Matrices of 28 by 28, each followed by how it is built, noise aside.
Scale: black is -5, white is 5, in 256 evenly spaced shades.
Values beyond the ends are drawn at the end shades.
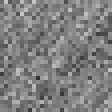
Hankel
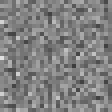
repeating rows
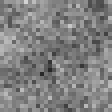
smooth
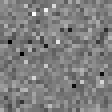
sparse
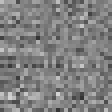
low rank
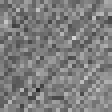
Hankel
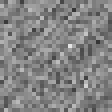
Hankel
